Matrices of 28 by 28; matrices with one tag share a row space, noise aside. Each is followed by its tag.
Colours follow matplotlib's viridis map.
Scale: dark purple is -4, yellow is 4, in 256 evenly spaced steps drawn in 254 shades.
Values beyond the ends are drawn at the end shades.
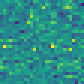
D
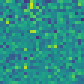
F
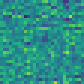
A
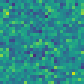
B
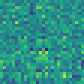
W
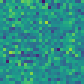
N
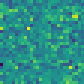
D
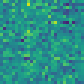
A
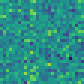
F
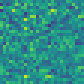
F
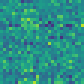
N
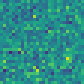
N
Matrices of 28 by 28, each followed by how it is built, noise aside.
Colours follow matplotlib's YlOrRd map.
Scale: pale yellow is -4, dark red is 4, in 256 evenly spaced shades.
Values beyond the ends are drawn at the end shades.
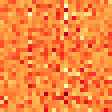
uneven columns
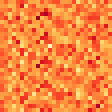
repeating rows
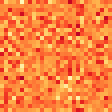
low rank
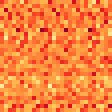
repeating columns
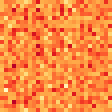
repeating rows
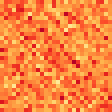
Toeplitz
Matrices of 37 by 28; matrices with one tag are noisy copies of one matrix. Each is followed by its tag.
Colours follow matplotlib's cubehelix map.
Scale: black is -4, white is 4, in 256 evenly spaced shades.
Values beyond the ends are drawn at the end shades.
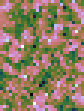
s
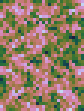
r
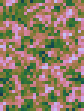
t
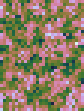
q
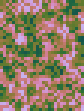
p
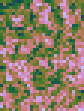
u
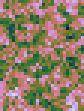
q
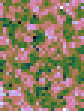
q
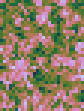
u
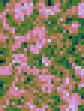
r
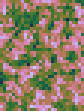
s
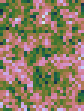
u
